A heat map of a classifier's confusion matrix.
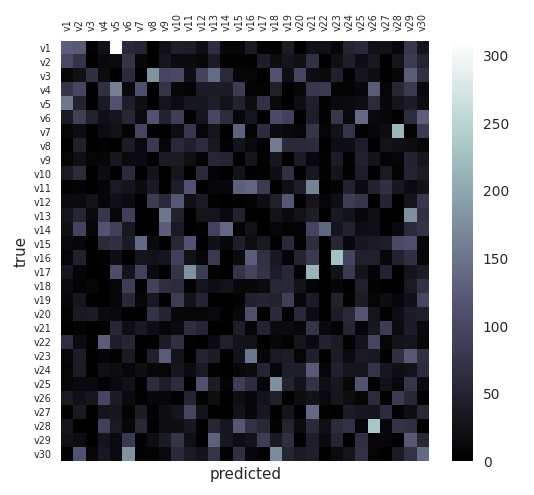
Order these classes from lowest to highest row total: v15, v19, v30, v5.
v19, v5, v15, v30
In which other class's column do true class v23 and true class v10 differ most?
v16
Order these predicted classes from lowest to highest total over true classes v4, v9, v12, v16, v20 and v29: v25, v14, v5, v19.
v14, v19, v5, v25
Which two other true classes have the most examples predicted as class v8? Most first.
v3, v6
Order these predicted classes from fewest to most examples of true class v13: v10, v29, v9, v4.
v10, v4, v9, v29
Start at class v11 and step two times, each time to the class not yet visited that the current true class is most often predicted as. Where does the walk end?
v27
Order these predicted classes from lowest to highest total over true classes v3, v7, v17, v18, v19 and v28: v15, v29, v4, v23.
v4, v23, v29, v15
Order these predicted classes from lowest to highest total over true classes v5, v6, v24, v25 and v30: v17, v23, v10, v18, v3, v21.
v3, v17, v23, v10, v21, v18
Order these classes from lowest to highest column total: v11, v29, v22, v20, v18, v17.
v22, v20, v17, v11, v18, v29
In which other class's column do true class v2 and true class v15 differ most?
v7
